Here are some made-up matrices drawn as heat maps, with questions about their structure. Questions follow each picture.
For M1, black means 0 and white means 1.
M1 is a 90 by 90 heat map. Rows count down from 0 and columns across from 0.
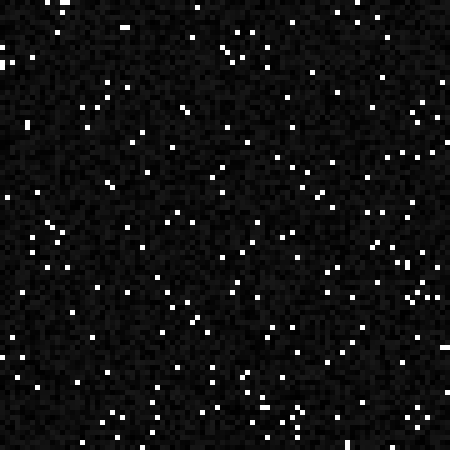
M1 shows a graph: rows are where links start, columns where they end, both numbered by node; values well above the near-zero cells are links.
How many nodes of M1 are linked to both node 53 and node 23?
1
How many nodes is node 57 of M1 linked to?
1
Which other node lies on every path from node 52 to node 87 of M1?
node 81
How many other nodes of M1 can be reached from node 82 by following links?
4
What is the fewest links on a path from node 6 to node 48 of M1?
2
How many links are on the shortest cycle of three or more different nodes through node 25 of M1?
5
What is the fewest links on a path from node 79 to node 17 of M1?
6
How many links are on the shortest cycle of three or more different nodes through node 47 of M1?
5
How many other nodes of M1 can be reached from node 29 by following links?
2
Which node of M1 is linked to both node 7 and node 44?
node 38
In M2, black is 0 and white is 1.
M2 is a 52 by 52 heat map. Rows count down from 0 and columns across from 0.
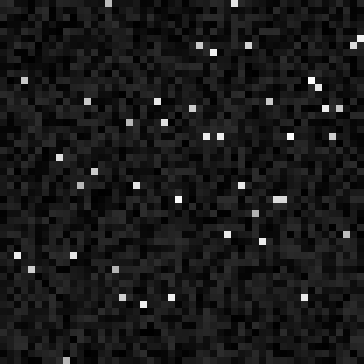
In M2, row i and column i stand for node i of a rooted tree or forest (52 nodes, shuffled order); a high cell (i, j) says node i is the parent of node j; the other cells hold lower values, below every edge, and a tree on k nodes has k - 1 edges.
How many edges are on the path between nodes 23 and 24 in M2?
3
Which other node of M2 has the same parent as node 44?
3
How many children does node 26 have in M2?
3
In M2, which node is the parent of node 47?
19
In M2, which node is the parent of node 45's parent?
14
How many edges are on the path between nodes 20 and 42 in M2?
2
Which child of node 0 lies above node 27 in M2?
15
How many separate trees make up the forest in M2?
9
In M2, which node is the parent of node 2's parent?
30
